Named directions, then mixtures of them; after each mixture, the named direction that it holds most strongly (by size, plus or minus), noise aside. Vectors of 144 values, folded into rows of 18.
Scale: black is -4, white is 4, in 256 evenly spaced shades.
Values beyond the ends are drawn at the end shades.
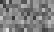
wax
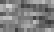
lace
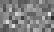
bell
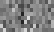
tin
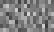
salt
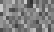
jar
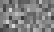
bell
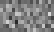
bell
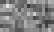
lace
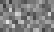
bell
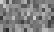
wax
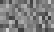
salt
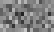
bell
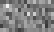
salt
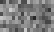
lace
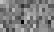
tin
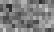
lace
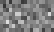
bell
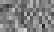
salt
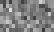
bell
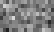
wax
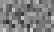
bell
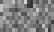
jar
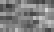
lace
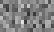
salt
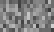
tin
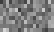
wax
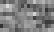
lace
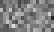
bell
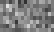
bell
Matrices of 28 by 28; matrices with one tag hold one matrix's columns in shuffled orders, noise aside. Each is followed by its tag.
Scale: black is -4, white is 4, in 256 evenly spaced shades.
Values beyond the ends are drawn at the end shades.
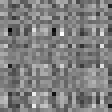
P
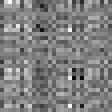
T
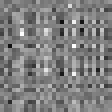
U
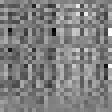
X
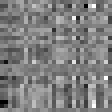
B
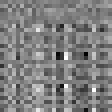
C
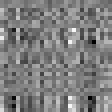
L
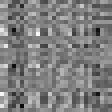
P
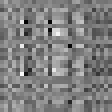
U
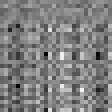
C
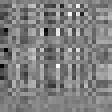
X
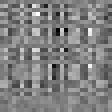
X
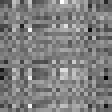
T
